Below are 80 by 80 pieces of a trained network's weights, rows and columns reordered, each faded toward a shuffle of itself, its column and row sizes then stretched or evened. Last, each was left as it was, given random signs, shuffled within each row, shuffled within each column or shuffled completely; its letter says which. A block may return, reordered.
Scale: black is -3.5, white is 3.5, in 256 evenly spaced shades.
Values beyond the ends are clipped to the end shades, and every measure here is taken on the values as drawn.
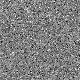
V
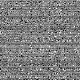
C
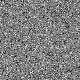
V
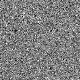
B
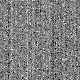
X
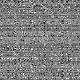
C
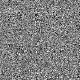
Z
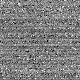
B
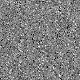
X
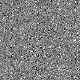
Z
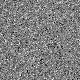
V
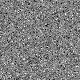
V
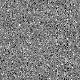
X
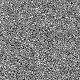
V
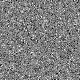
V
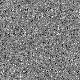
B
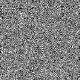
C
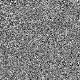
Z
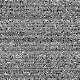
C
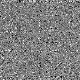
Z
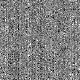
C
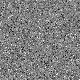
V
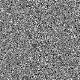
X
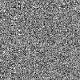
C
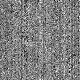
X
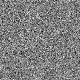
B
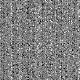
C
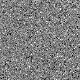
X
